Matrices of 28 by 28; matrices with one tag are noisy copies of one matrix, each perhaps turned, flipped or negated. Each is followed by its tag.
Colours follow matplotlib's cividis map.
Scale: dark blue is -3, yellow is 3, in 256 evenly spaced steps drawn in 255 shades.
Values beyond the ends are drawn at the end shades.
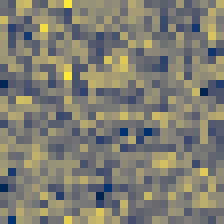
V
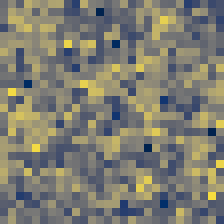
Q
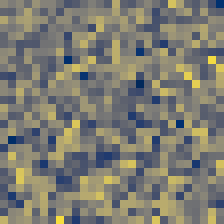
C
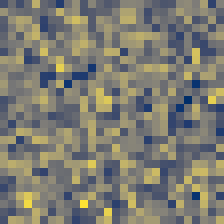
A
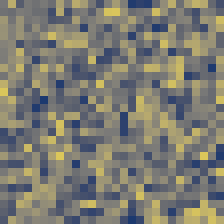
V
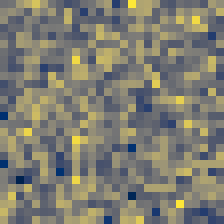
V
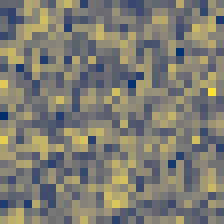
V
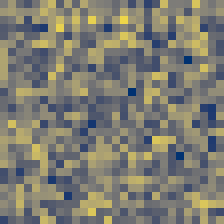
C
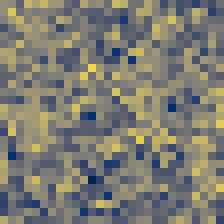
Q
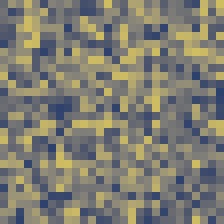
A
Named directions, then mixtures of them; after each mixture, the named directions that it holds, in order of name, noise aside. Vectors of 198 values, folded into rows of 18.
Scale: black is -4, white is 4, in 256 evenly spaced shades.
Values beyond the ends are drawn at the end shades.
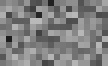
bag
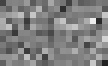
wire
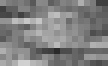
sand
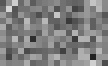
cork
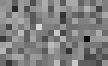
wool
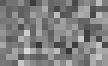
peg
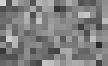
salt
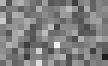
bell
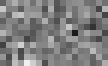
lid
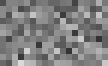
lid, peg.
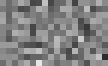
bell, peg.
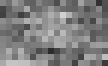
sand, wool.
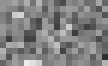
bell, lid.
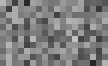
cork.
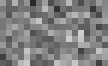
bag, peg, salt.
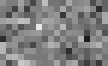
peg, sand, wool.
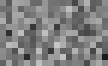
bell.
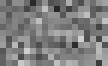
bag, peg, salt.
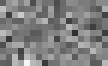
bag, lid.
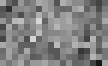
cork, salt, sand.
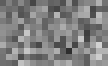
peg.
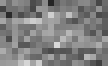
bag, bell, sand.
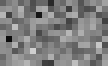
bag.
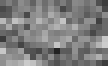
sand, wire.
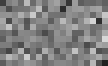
wire.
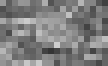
bell, sand.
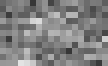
bag, peg, sand.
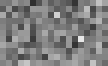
bell, cork, peg.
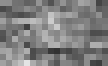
sand.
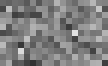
cork, lid.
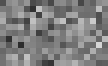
bag, wire.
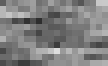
sand.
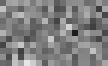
lid.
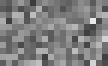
bell, peg, wire.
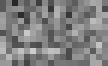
lid, peg, salt.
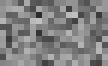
bag.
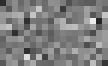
wire.
